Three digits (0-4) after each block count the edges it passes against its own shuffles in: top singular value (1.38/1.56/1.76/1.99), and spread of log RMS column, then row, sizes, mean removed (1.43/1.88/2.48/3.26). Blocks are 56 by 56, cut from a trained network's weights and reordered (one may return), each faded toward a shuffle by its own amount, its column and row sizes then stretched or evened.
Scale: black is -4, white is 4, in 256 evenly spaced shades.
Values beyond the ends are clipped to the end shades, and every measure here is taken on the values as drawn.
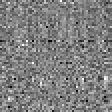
3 0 2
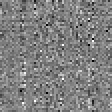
1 3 0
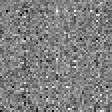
1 2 1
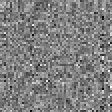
3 1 0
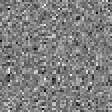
4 2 0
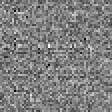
3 1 0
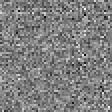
1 2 0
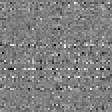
2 1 3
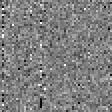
1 2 0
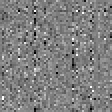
2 3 0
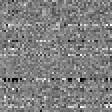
4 2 3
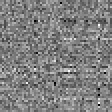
3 1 1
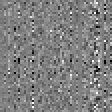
2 4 0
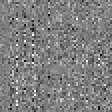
0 3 1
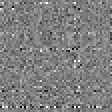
2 2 2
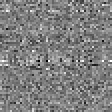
3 2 3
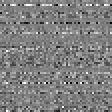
3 0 4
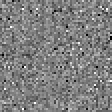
0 1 1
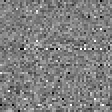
1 0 2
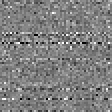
4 0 3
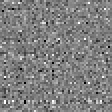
2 1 2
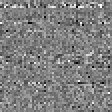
0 2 3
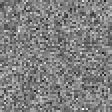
1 0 0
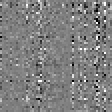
2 4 2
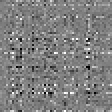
3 3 3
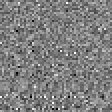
2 0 1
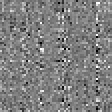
4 3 1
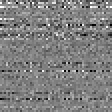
4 0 4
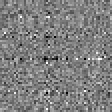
3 1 2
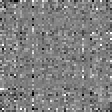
0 3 3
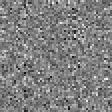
3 1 0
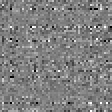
0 2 3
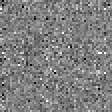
1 1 1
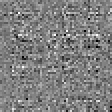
2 3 2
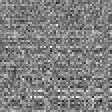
4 2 2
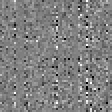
2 3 1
